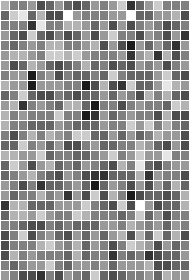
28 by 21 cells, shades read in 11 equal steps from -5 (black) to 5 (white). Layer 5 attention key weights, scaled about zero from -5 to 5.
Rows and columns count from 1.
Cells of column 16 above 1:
8
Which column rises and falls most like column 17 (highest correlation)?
12
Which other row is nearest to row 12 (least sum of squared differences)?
13
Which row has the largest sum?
16
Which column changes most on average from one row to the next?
15
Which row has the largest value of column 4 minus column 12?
18
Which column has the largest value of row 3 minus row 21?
5
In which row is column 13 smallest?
26
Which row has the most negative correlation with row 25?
1
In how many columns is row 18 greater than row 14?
4
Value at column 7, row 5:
2
